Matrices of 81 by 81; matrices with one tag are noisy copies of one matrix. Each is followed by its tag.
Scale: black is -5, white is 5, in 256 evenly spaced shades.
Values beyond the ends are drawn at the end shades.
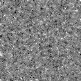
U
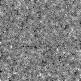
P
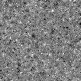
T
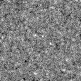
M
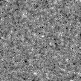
M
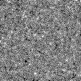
M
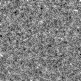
U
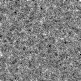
U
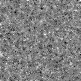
U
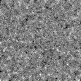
P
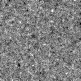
T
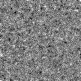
U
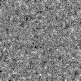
P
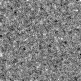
U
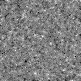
M
